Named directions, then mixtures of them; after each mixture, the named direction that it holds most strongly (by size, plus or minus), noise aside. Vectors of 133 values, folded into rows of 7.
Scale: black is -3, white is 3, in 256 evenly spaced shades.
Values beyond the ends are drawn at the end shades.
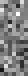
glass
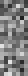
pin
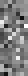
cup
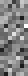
cup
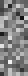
pin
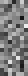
glass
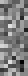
pin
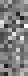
cup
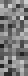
pin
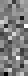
cup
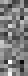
pin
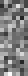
pin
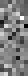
cup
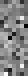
cup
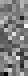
cup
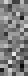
glass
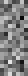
pin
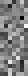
cup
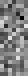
cup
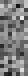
pin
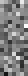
glass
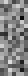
pin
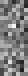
pin
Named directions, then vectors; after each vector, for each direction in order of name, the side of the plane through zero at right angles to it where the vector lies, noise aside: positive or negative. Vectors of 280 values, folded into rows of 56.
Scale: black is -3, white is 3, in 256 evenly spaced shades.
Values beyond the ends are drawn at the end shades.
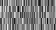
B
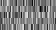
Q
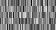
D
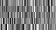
positive, negative, negative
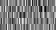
positive, negative, positive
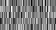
positive, positive, positive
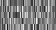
negative, positive, positive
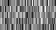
negative, positive, negative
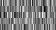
negative, negative, positive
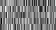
positive, negative, positive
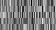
positive, positive, negative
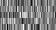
negative, positive, positive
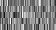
negative, positive, positive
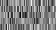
positive, negative, negative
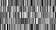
negative, positive, positive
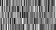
positive, negative, negative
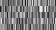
negative, positive, negative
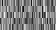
positive, positive, negative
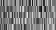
negative, negative, positive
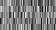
positive, positive, positive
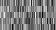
positive, positive, negative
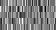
positive, negative, positive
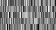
negative, positive, positive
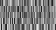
positive, negative, negative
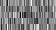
positive, negative, negative
